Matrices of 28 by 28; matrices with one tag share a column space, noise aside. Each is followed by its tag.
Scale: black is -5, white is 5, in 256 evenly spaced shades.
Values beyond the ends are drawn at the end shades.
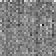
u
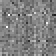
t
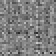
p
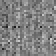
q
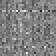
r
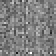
p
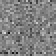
p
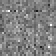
r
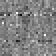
t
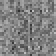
r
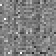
p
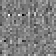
t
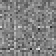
q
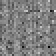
r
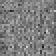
r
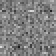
r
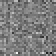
p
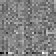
p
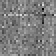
t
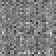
p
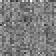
u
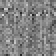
t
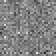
p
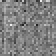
u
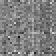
p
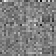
u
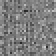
r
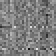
q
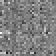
p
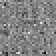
p
